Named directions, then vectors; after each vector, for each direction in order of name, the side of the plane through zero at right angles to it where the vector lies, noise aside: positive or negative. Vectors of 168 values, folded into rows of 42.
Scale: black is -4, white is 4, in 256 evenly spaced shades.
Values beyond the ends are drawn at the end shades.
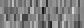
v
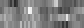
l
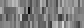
negative, positive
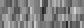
positive, positive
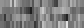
negative, negative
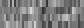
positive, positive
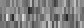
negative, negative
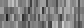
negative, positive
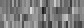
positive, positive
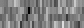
negative, positive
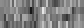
negative, negative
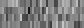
negative, positive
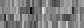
negative, negative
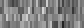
positive, negative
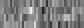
positive, positive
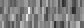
positive, negative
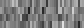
negative, positive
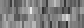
positive, positive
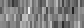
positive, negative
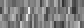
positive, negative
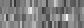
positive, positive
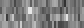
positive, positive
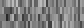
negative, positive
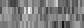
positive, negative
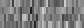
negative, negative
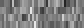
positive, positive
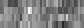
positive, negative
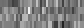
positive, negative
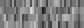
positive, positive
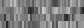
negative, negative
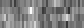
positive, positive
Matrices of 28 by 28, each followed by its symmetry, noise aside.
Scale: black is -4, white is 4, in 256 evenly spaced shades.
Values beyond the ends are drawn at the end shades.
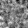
antisymmetric.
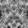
mirrored left to right.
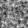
antisymmetric.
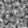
antisymmetric.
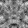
mirrored left to right.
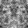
mirrored left to right.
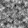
same after a half turn.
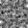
same after a half turn.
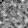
symmetric.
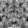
mirrored left to right.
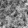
symmetric.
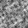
same after a half turn.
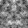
mirrored left to right.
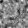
symmetric.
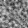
antisymmetric.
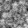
symmetric.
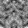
mirrored left to right.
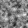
antisymmetric.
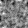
antisymmetric.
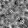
symmetric.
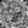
symmetric.
